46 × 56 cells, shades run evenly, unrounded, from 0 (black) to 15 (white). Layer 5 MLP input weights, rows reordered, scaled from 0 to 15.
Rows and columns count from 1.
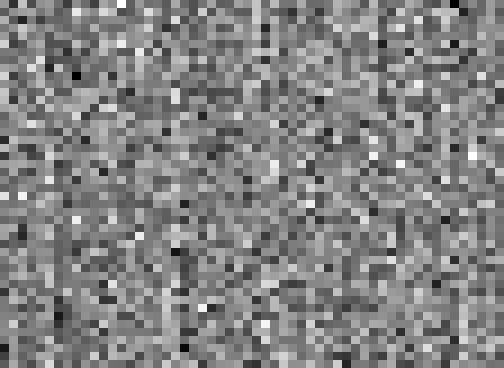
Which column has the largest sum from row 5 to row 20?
42
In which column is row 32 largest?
11
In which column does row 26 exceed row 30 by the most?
35
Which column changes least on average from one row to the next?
8
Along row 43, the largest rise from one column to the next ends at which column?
52
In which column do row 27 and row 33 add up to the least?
51
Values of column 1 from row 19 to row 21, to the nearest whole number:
11 3 9
